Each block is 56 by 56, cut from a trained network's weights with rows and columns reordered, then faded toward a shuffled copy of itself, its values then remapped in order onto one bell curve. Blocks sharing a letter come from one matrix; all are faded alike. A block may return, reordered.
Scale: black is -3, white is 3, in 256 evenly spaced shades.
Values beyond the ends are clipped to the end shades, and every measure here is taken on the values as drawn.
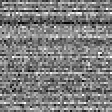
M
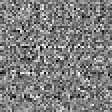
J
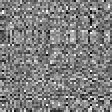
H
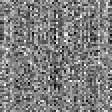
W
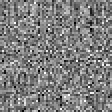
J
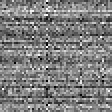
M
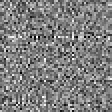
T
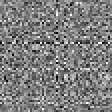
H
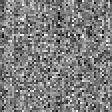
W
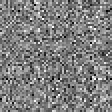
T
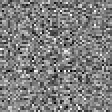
T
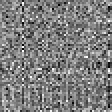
J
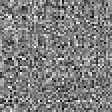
T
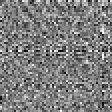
H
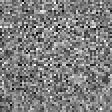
J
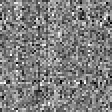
W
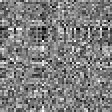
H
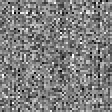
W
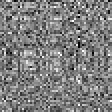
H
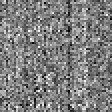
W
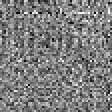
T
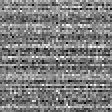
M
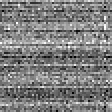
M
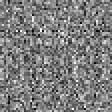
T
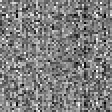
W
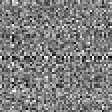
H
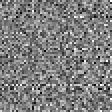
J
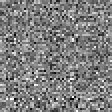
T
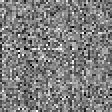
W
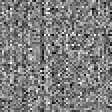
W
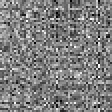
J
